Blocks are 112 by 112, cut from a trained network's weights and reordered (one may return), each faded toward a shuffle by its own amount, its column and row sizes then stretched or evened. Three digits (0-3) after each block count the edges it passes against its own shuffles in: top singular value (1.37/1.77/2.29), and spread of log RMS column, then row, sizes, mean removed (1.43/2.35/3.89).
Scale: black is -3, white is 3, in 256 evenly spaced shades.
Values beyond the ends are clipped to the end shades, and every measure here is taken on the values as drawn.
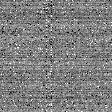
2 1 0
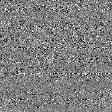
1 0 2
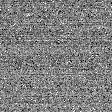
1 0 0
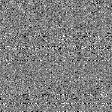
1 0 2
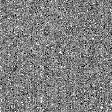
1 1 0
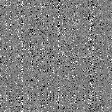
1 2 1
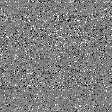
0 1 2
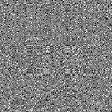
3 1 1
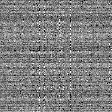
3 2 0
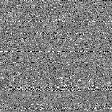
2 0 2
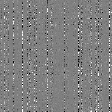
2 3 1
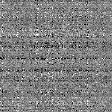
2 2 2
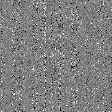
0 2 0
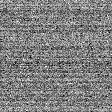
2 0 0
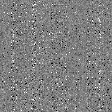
0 2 1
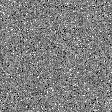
0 0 0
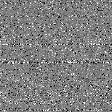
2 0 2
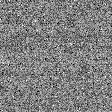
0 0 0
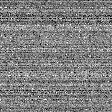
3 0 2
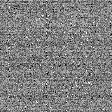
1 1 0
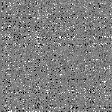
0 2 2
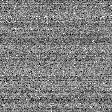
2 0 1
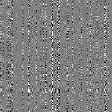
3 3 1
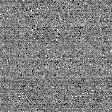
1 1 1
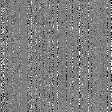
1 3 0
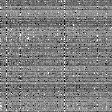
3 2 0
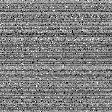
3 0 1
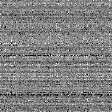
3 1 2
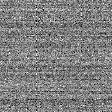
2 1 1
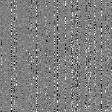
1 3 0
